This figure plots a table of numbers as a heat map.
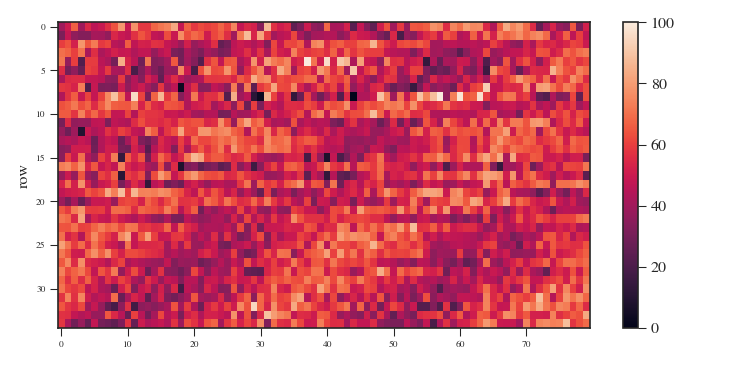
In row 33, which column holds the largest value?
31
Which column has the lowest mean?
18
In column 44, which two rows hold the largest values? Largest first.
5, 24
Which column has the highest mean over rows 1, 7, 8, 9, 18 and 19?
11
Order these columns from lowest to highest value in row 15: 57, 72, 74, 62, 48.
74, 62, 72, 48, 57
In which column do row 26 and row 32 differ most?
29
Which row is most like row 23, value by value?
9
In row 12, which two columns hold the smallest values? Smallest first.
3, 1
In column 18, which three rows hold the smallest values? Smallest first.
7, 16, 30
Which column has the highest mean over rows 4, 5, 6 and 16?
40
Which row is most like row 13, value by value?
14
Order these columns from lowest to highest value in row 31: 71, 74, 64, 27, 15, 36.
74, 15, 27, 71, 64, 36
